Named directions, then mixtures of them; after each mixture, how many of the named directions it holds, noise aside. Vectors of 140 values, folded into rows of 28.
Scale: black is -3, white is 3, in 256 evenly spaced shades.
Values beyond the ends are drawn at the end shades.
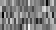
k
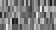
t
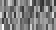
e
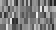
one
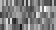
two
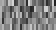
three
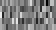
three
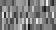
one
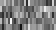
two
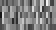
three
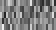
one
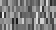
two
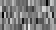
one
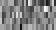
three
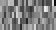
three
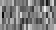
two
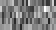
three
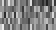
one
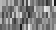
three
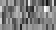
three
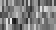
two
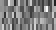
two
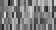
two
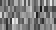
one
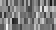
one
